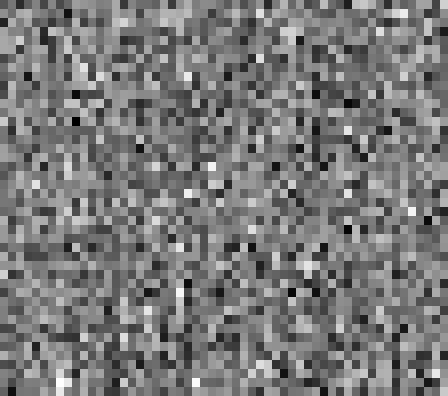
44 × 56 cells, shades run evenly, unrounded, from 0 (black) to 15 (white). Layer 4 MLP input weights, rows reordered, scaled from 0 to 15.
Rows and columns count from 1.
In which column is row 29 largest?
35
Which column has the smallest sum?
40
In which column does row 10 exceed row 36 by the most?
46
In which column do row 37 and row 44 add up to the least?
2
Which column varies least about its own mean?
26
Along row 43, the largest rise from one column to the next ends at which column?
16
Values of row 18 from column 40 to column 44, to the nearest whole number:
2 7 3 10 7
